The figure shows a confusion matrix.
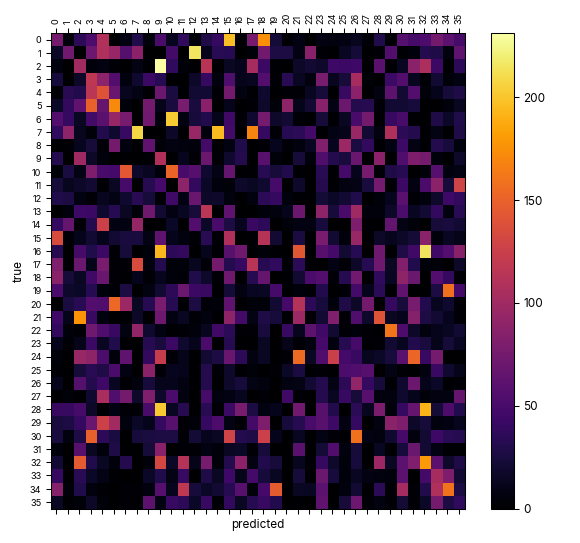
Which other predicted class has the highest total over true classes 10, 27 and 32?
6
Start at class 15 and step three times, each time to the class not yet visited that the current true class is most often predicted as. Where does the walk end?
30
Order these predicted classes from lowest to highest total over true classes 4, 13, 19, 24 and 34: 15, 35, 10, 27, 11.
27, 10, 35, 11, 15
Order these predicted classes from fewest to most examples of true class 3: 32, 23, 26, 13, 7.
32, 7, 13, 23, 26
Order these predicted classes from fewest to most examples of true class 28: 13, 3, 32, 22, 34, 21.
22, 3, 13, 34, 21, 32
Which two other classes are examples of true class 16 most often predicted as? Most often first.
32, 9
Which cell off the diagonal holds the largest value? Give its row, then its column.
2, 9
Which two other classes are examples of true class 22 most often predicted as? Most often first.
29, 7
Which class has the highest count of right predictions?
7
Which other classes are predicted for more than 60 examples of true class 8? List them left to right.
5, 23, 25
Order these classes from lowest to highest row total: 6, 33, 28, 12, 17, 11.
12, 33, 11, 17, 6, 28
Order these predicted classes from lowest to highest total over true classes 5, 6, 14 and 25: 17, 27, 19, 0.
19, 17, 0, 27
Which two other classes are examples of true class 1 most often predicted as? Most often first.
12, 4
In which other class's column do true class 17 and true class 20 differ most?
5
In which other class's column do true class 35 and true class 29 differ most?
4
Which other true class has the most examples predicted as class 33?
34
